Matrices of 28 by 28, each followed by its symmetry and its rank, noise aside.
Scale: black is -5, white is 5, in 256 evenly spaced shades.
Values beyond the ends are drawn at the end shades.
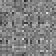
no symmetry, rank six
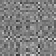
no symmetry, rank four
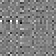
no symmetry, rank three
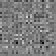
no symmetry, rank four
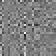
no symmetry, rank three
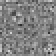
symmetric, rank six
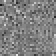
antisymmetric, rank six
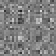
no symmetry, rank three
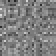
antisymmetric, rank four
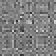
antisymmetric, rank four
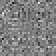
antisymmetric, rank six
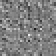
antisymmetric, rank four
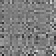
no symmetry, rank four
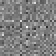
symmetric, rank three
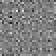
antisymmetric, rank four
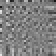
antisymmetric, rank four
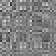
no symmetry, rank three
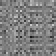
no symmetry, rank three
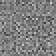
antisymmetric, rank six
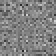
no symmetry, rank six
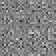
no symmetry, rank six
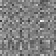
no symmetry, rank four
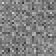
symmetric, rank four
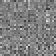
no symmetry, rank four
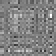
no symmetry, rank three
